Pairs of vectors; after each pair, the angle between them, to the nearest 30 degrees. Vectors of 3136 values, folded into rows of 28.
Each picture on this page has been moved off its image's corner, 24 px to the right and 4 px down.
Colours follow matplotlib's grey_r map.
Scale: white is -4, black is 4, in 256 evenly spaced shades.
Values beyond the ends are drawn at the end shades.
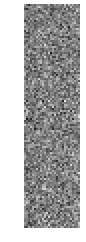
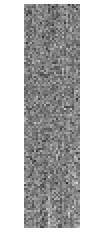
90 degrees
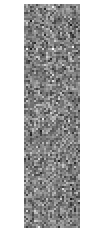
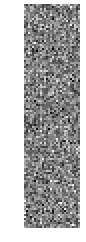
120 degrees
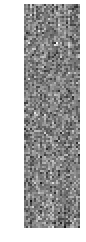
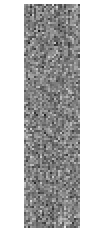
150 degrees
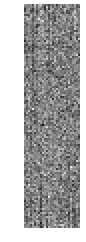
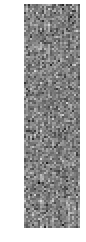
120 degrees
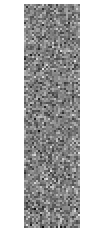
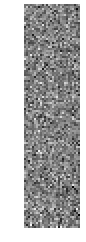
150 degrees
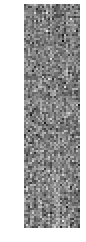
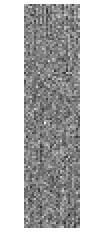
120 degrees
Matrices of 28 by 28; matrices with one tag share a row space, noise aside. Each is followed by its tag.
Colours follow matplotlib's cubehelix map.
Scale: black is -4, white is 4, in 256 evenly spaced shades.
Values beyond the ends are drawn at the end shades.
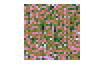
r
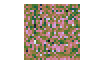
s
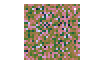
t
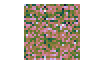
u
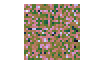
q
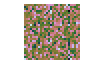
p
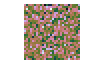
r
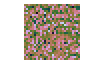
s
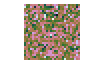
r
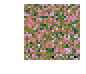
q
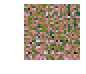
q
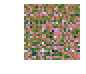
r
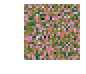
t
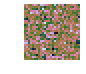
r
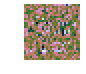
t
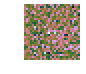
s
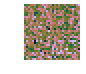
s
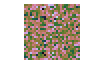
r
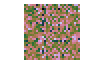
t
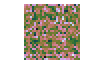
u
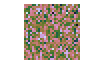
q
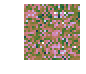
t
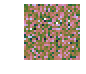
p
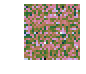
u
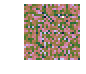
t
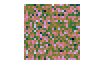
s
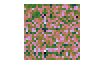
u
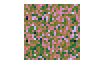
s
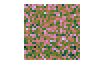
u
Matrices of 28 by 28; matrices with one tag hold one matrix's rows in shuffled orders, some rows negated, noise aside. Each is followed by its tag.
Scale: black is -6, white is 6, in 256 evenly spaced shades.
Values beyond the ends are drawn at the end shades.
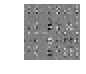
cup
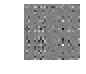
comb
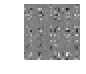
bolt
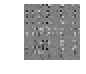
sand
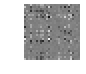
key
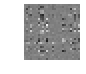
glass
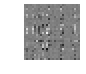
sand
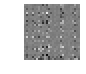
sand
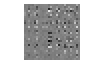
cup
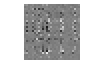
sand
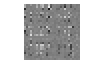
key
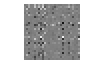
comb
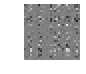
bolt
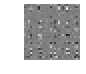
bolt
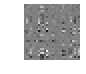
glass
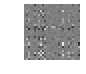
comb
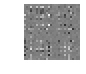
key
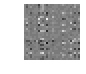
glass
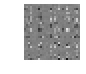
bolt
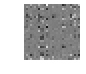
glass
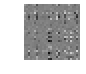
cup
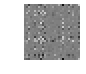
comb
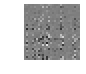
sand
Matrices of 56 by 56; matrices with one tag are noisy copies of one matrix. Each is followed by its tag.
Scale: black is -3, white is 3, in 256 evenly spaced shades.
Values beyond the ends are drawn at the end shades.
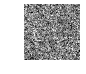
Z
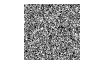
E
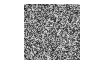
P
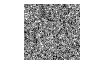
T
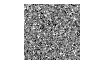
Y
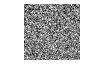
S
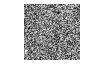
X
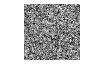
X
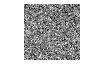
S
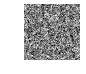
E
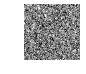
Y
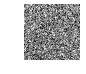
Y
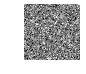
P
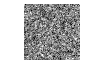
T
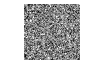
P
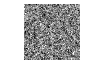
T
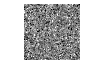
Z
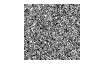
Y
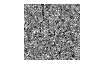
E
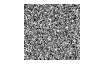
S
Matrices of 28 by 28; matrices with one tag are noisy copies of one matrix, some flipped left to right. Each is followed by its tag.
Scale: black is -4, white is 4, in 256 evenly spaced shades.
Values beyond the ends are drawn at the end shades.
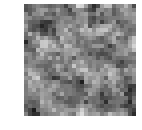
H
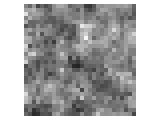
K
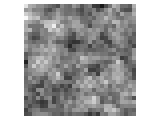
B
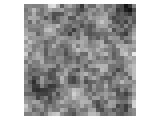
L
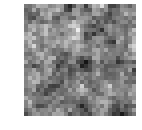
K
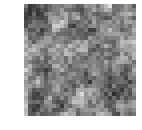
L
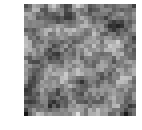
H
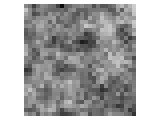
B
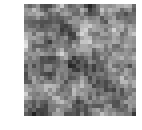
K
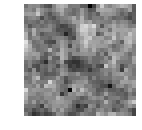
K
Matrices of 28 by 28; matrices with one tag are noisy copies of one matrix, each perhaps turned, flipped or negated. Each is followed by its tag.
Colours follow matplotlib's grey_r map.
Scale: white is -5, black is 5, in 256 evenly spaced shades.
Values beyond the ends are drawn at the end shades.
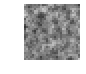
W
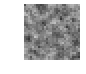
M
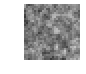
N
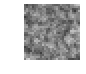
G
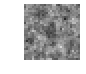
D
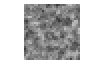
W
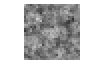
D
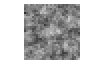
D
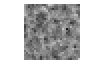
W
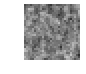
G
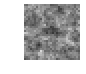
D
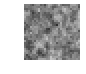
N
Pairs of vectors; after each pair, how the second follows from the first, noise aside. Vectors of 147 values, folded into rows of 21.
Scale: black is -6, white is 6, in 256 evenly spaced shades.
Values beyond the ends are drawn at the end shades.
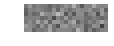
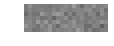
shrunk.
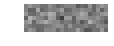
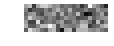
wrapped around, scaled up.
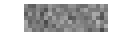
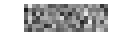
reversed, negated, scaled up.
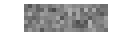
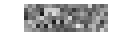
reversed, negated, scaled up.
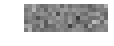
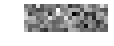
wrapped around, negated, scaled up.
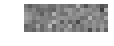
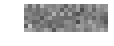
reversed, negated.
